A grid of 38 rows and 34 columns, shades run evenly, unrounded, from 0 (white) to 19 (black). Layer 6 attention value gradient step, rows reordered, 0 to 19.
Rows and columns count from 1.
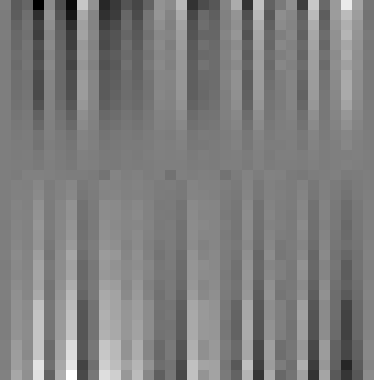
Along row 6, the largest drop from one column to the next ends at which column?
8
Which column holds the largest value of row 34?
32
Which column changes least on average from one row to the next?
1
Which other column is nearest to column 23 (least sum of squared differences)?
18
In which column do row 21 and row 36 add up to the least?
7
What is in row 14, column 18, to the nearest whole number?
10
